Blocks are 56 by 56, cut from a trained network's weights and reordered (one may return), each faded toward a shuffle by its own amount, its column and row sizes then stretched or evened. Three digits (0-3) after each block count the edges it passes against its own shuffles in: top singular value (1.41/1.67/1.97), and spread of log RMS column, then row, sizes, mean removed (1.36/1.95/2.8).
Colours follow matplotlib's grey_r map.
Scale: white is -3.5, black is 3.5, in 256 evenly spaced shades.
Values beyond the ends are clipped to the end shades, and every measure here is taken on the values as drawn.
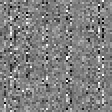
1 3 0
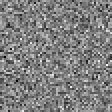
2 0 0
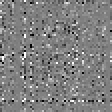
1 3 2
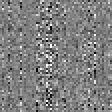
1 3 1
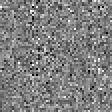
0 2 0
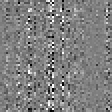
2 3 1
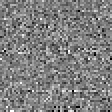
1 0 2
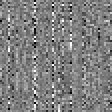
3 3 0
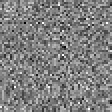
2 1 1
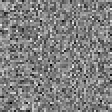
2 1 0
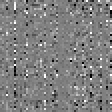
1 3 2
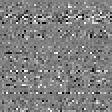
2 1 3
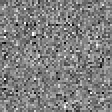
0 2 1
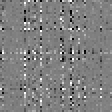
3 3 2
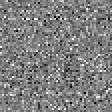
2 0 1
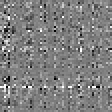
1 3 2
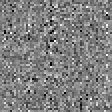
0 2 1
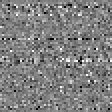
1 0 2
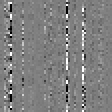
3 3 0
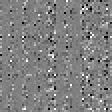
0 3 1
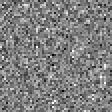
1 1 0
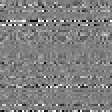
3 0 3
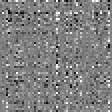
2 3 2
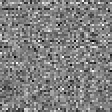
3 0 2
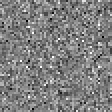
0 1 0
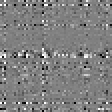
3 2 3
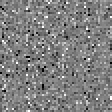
0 2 0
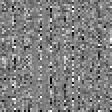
1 3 1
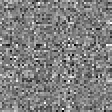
2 1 2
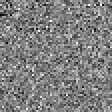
0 1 1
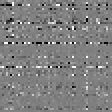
2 2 3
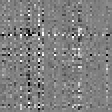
3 3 2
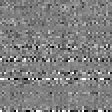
2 0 3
